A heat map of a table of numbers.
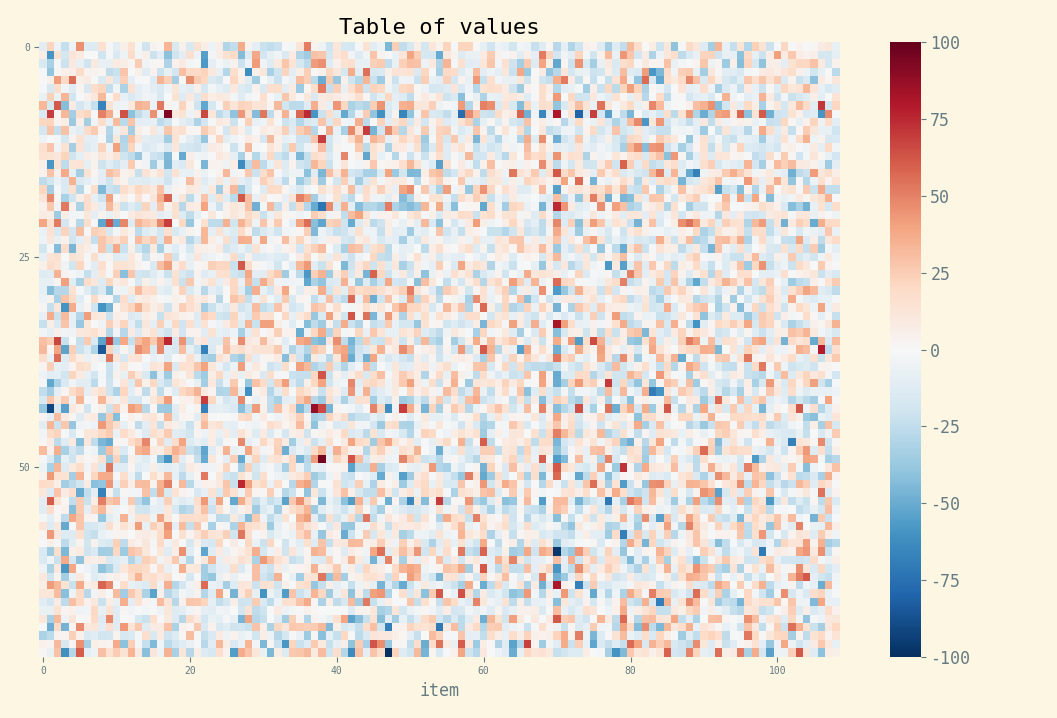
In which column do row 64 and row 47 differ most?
70
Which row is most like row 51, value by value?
64
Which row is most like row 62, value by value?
31
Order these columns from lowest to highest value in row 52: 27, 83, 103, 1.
1, 103, 83, 27
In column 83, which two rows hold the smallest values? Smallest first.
41, 3
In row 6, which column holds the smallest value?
57
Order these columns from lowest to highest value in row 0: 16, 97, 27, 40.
16, 40, 97, 27
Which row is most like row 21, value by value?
35
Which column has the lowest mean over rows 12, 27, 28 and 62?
36
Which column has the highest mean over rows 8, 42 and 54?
22
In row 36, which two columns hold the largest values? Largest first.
106, 60
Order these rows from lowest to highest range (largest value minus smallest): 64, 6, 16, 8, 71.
6, 16, 71, 64, 8
